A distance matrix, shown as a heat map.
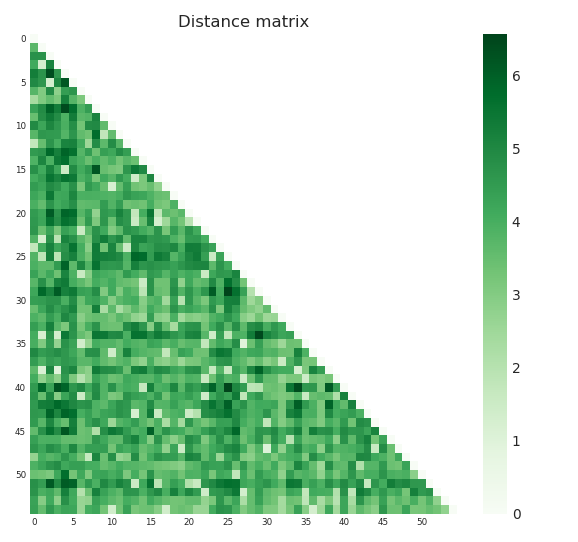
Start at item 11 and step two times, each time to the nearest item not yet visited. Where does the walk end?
31
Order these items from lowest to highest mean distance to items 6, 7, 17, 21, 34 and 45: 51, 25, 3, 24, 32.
32, 3, 51, 25, 24
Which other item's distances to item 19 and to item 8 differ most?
47
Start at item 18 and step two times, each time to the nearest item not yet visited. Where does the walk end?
46
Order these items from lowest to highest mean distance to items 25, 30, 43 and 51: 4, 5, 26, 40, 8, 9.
8, 9, 40, 26, 4, 5
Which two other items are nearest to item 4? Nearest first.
15, 33
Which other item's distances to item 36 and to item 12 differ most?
24
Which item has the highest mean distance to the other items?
4
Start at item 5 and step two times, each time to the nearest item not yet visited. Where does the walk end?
50
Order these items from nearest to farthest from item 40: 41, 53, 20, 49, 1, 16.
49, 16, 53, 20, 41, 1
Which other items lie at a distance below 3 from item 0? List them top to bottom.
7, 12, 24, 48
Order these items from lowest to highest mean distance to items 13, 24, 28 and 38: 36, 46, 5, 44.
44, 46, 36, 5
